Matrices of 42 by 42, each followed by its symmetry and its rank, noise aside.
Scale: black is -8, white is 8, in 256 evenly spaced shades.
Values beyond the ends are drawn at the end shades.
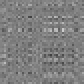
no symmetry, rank two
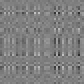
no symmetry, rank one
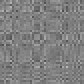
symmetric, rank two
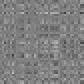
no symmetry, rank three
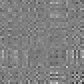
symmetric, rank three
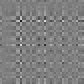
symmetric, rank one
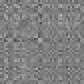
symmetric, rank three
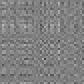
no symmetry, rank two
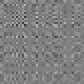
symmetric, rank two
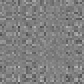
antisymmetric, rank two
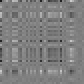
symmetric, rank one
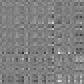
no symmetry, rank three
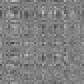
antisymmetric, rank two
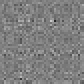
no symmetry, rank three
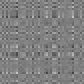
symmetric, rank one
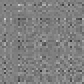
symmetric, rank three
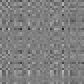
no symmetry, rank two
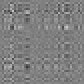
antisymmetric, rank two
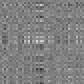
no symmetry, rank two
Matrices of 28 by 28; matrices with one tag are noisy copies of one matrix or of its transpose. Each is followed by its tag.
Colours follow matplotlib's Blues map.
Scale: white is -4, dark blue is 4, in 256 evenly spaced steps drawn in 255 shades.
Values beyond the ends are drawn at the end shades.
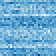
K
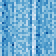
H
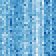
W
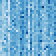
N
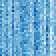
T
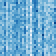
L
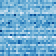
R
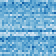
H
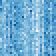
W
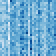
N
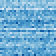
N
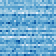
R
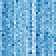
H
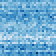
W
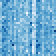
H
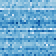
N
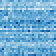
N
